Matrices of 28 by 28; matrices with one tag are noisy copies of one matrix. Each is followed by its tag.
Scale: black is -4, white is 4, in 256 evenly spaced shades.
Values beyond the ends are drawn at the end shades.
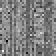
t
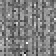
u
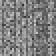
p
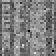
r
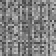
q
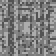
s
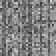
q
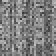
t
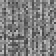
u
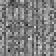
u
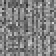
u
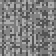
p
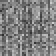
q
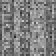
r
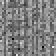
u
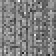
p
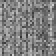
p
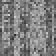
r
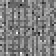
u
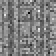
s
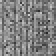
p
